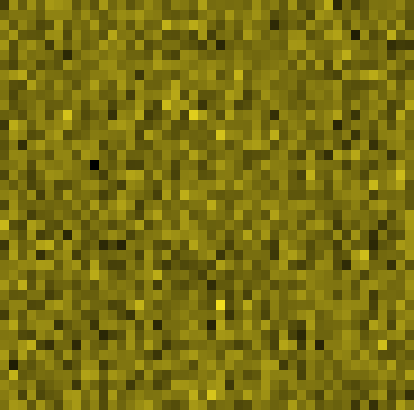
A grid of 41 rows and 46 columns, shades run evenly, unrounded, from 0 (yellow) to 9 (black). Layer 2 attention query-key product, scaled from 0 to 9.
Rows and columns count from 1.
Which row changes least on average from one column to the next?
2
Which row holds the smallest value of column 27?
8
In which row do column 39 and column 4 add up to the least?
35
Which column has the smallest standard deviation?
29
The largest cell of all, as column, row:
11, 17
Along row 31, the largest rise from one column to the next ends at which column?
26
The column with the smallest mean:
22
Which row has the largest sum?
25
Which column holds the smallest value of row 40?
24
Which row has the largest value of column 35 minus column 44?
4
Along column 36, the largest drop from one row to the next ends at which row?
36
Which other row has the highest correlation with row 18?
34
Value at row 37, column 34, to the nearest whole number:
6
